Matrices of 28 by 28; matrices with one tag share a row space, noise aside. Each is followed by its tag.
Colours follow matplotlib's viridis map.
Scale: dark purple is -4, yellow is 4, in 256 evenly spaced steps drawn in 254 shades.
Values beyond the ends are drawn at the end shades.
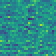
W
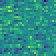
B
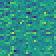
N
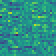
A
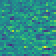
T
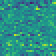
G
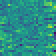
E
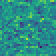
G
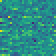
A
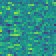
B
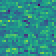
W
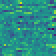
E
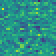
G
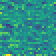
B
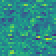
T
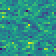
W
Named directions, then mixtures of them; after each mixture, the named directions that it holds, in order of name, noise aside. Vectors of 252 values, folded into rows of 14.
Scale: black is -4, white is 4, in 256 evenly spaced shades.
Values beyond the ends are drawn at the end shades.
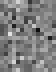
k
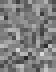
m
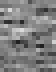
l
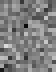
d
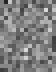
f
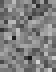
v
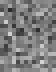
k, l, v.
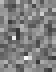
m, v.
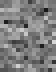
d, l.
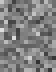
v.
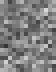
d, l, m.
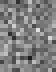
k, v.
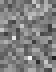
v.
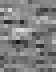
l.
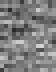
d, l.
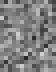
m.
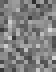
d, f, v.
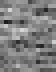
l.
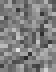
m.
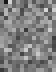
f.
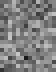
d, v.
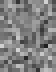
m.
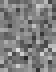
f, m, v.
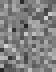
d.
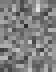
d, m, v.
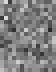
f, m.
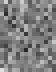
d, f, k.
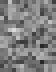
f, l, m.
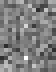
d, f, m.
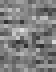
l.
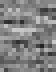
l.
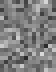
m.
